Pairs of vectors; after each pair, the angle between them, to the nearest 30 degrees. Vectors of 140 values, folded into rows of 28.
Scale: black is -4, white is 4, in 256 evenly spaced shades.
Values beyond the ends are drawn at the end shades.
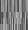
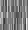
150 degrees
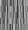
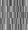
60 degrees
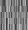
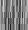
120 degrees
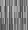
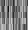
150 degrees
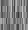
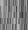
120 degrees
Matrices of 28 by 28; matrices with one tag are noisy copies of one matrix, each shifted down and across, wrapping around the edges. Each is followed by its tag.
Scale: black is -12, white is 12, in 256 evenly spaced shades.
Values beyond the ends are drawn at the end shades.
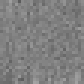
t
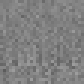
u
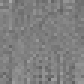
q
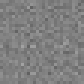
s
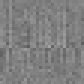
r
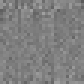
q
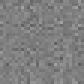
s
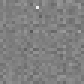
s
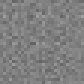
s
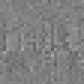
q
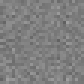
s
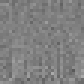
q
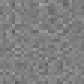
s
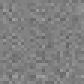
s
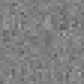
t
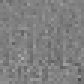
u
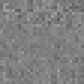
u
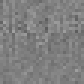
q
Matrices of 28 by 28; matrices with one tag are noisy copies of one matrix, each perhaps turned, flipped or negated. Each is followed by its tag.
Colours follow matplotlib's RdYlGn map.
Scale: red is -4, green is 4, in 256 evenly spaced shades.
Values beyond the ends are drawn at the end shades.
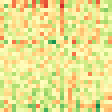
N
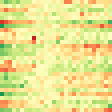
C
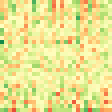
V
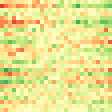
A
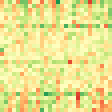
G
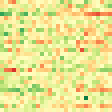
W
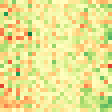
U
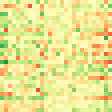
N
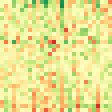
N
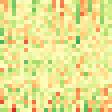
V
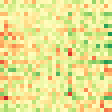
N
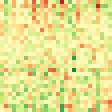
N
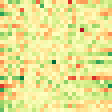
V
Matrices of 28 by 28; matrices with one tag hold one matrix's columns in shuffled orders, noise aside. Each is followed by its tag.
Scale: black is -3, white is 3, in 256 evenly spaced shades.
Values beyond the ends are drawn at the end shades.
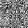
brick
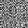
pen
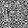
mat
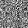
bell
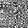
brick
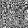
brick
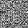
mat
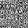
brick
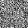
bell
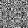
bell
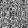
bell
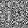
mat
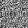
bell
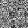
bell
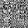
brick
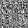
brick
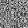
bell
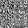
brick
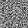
pen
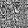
brick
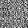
bell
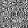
bell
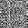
mat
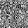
brick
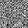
pen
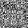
brick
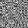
pen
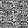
mat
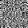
bell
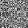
bell
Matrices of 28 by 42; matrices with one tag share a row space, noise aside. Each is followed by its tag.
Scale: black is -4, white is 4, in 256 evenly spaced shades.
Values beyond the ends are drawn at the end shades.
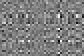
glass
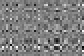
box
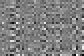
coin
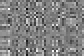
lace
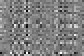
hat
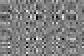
lace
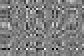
lace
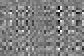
glass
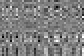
box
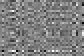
coin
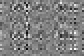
hat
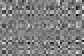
glass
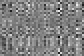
glass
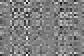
hat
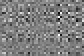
glass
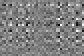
glass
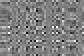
lace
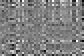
coin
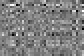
coin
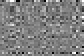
coin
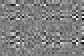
coin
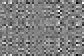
glass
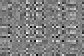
lace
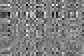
lace
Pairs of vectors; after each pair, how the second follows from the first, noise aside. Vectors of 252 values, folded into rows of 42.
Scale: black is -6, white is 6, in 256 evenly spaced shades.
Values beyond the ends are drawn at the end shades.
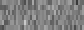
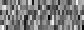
negated, scaled up.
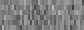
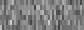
reversed, negated.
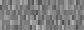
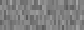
negated, shrunk.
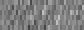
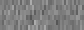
negated, shrunk.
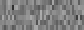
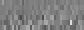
reversed, negated, partly zeroed.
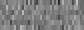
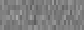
wrapped around, negated, shrunk.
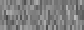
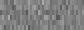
wrapped around, negated, shrunk.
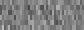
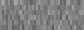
wrapped around, negated, shrunk.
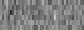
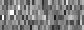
negated, scaled up.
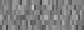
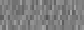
negated, shrunk.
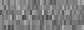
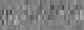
wrapped around, partly zeroed.
